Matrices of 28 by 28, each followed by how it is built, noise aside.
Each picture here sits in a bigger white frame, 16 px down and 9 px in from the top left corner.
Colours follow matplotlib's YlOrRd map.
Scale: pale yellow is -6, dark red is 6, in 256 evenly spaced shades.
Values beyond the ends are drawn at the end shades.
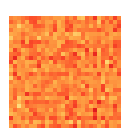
blocks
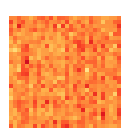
blocks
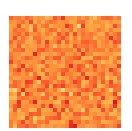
repeating columns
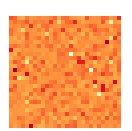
sparse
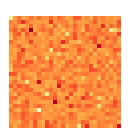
sparse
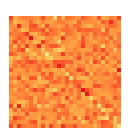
diagonal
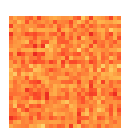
blocks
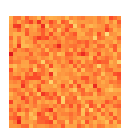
Toeplitz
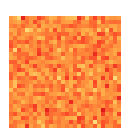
repeating columns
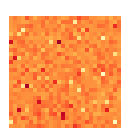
sparse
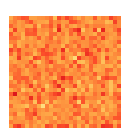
repeating columns
